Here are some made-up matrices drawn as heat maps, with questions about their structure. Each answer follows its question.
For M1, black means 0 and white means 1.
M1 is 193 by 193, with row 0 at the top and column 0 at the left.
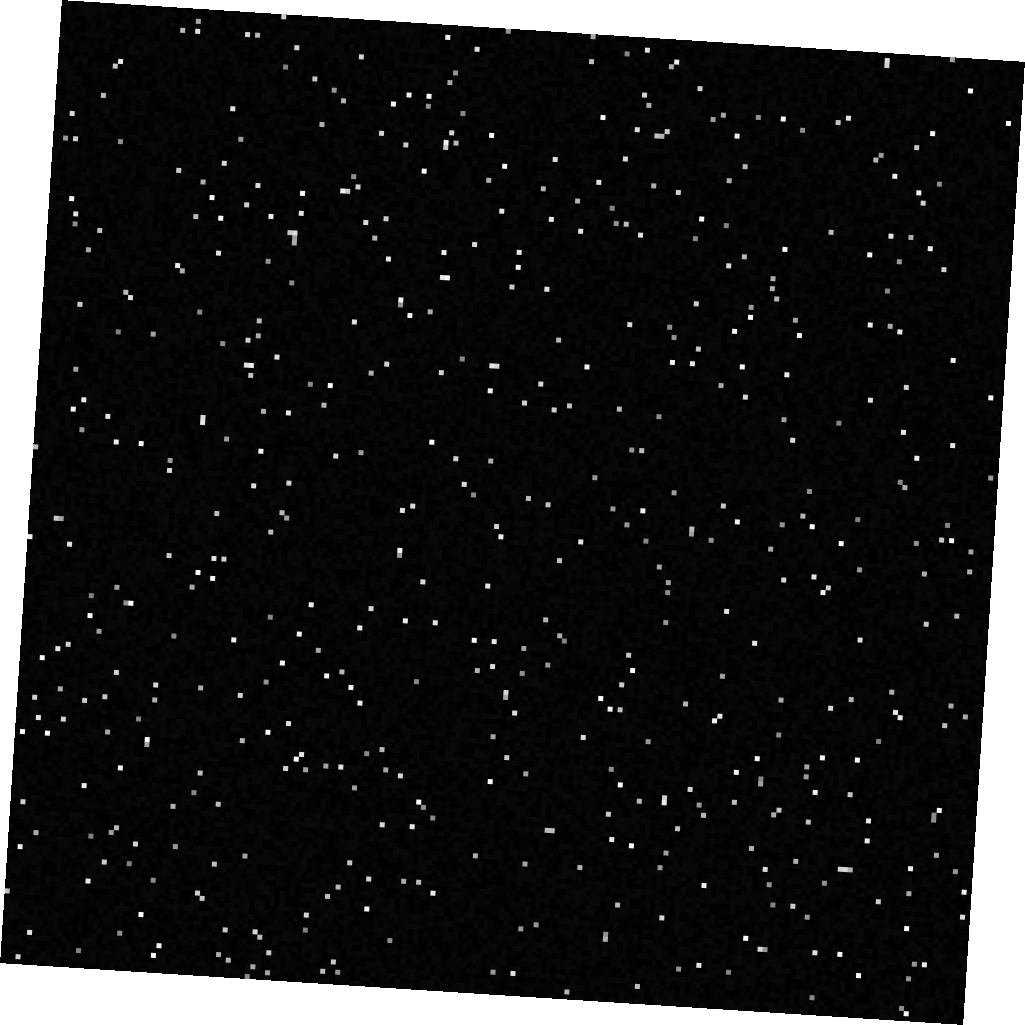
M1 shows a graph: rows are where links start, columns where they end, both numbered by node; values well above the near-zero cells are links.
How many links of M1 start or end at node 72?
4
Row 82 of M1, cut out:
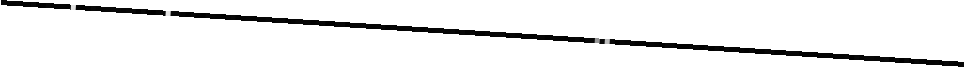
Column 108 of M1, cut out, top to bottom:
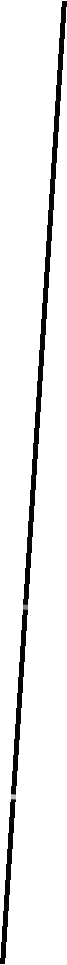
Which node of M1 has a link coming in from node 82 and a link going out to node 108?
node 121
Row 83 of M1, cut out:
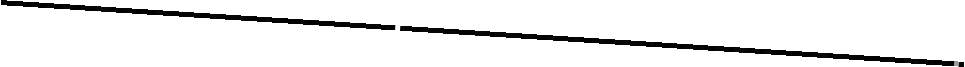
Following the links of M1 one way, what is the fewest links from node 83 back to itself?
5
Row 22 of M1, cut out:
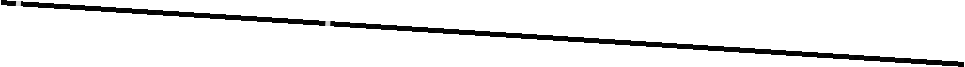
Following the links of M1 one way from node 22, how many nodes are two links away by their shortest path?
4
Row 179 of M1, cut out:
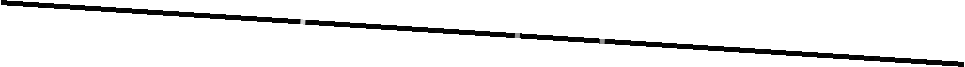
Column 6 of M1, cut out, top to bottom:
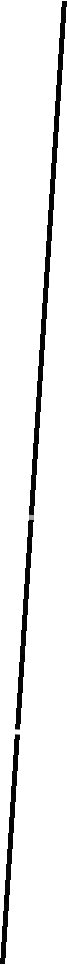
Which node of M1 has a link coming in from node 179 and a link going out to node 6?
node 103
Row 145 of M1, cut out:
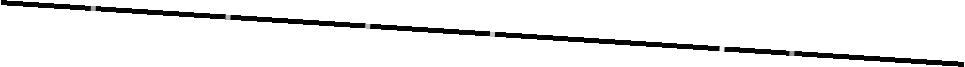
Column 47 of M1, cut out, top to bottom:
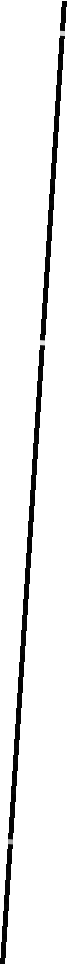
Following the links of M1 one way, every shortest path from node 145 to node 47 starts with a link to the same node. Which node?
node 18
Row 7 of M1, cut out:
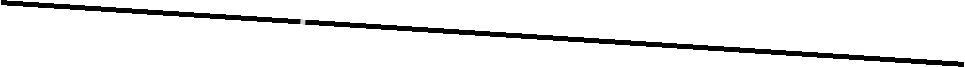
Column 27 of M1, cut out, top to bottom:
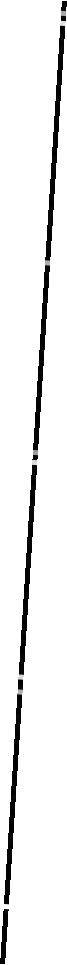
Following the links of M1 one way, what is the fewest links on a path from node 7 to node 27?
7
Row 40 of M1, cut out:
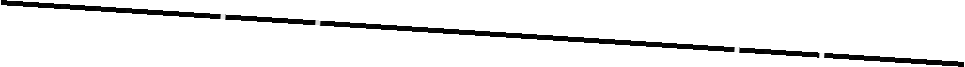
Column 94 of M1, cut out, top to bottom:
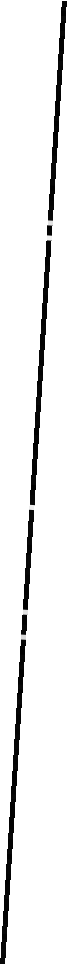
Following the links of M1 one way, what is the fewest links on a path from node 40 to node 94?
2
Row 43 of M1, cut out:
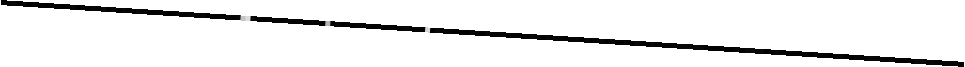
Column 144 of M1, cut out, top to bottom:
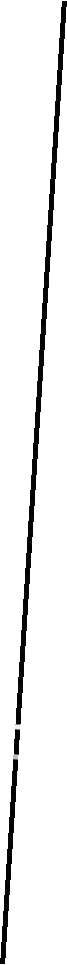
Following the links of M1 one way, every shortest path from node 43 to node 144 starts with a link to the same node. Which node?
node 48
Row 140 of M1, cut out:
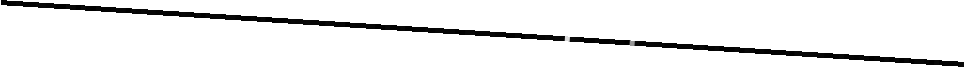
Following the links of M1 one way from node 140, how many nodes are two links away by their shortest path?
5
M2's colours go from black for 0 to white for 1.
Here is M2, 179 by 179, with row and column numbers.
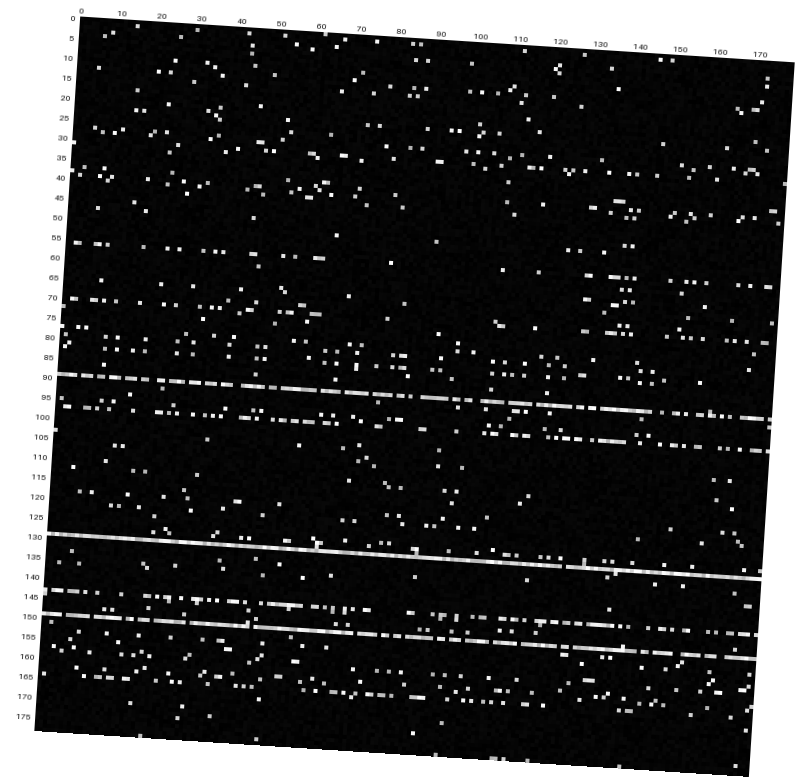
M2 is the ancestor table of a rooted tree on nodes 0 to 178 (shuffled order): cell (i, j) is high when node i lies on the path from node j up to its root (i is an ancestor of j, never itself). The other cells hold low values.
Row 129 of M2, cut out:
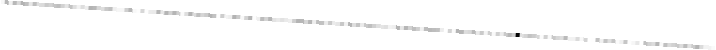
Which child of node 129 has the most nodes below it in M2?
149
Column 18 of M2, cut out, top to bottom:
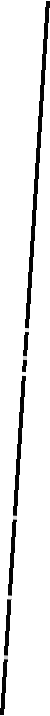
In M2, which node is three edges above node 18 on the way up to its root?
164
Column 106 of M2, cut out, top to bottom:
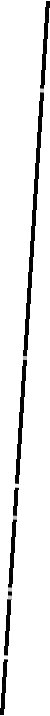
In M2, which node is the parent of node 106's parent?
22
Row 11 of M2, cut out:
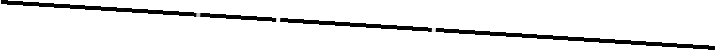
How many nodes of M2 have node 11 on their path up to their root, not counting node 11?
3
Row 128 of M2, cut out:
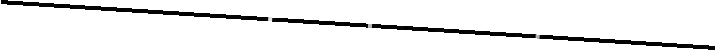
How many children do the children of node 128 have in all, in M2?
1
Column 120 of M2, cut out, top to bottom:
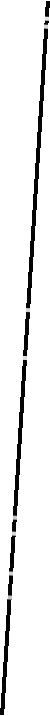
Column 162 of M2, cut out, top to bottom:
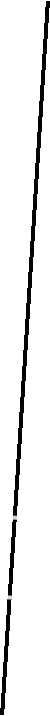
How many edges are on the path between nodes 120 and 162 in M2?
8
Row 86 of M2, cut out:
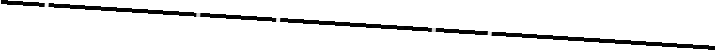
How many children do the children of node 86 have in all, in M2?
2
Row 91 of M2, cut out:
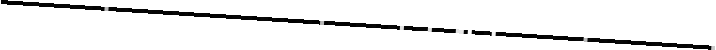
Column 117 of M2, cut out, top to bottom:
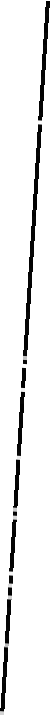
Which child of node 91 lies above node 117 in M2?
178
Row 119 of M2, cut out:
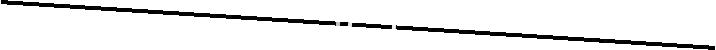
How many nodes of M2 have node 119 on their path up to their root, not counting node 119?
3
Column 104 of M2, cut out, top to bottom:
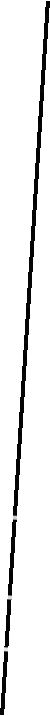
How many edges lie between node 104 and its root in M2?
3
